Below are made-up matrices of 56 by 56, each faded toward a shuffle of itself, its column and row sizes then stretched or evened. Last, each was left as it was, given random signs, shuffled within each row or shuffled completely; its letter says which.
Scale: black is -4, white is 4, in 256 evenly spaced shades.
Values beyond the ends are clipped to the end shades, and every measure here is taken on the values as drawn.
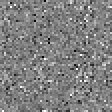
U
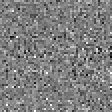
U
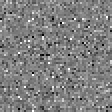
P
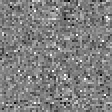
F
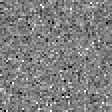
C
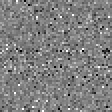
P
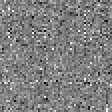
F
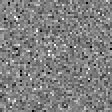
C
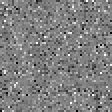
P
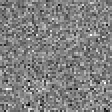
U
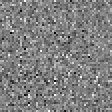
U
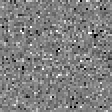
P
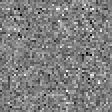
U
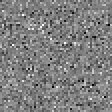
P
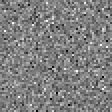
C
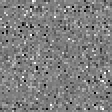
U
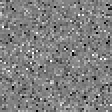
C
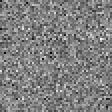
U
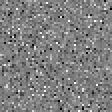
C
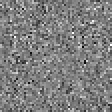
U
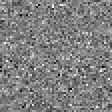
P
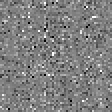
F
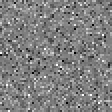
C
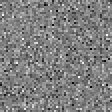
C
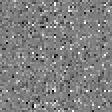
F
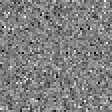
P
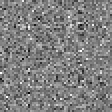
F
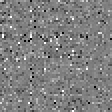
F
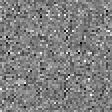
F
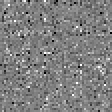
F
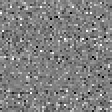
P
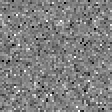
C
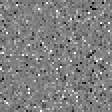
C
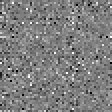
U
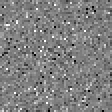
C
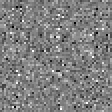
F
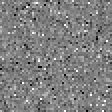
C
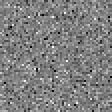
C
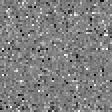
P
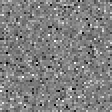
C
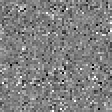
U
